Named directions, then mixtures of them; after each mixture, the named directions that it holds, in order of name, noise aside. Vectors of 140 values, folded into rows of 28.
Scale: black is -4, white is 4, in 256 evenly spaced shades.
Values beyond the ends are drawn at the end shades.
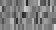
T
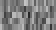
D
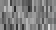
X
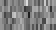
D, T.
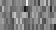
D, T.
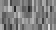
D, X.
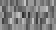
D, T.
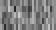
D, X.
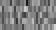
T, X.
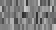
T.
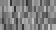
T, X.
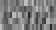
D.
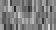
D, X.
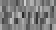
D, T.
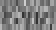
D, T.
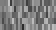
T, X.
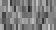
D, X.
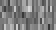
T, X.
